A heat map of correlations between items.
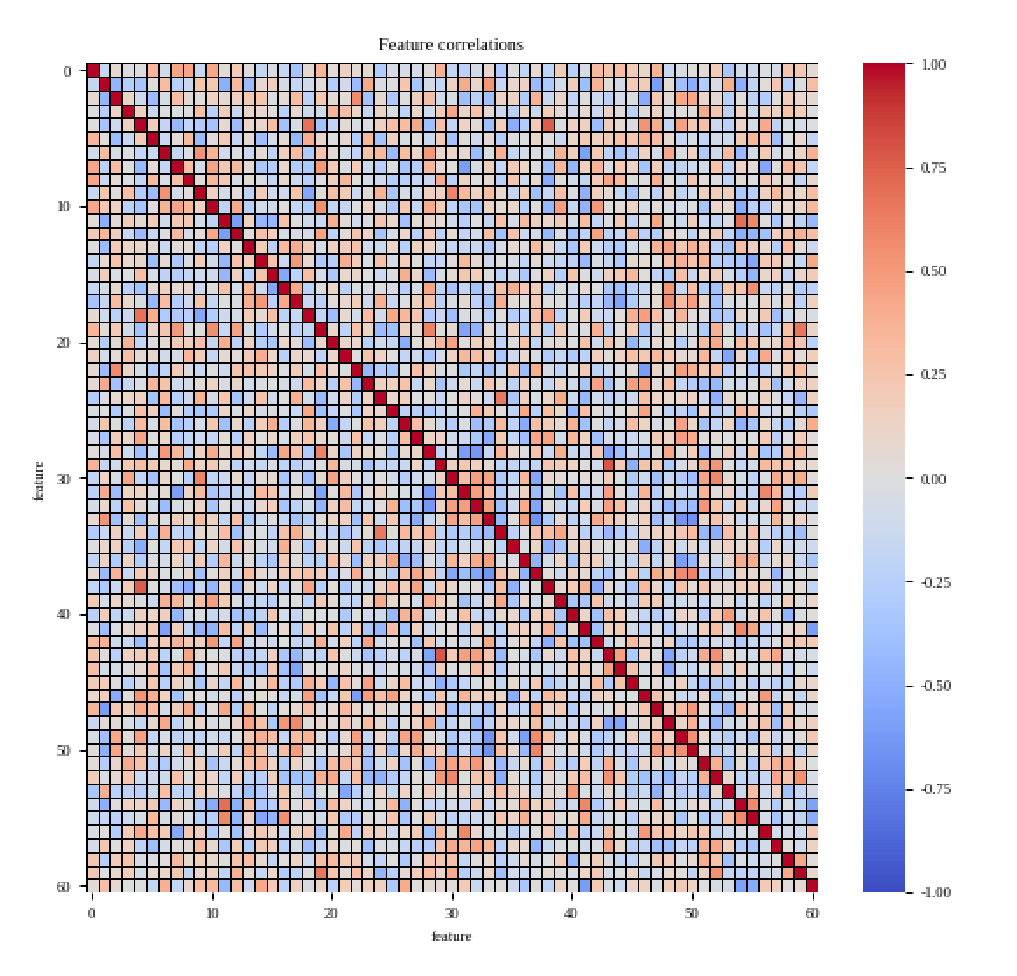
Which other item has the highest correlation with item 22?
2
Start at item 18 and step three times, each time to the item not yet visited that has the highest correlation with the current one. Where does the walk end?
27
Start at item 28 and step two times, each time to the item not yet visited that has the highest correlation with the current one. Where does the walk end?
59
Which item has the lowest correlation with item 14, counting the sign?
55
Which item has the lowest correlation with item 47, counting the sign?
1
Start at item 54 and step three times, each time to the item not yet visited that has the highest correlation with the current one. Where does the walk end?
16
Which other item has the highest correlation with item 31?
56
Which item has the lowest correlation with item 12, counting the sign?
11
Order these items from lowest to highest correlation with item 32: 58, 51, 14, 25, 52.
58, 14, 52, 25, 51
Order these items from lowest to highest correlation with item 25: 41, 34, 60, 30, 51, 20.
60, 20, 30, 34, 51, 41
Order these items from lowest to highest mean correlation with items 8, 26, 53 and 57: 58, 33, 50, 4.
58, 4, 50, 33
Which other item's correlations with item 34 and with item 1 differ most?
33
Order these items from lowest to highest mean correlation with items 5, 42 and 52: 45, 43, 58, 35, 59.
35, 45, 58, 43, 59
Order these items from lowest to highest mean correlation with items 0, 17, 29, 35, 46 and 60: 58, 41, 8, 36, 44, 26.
41, 36, 44, 26, 58, 8
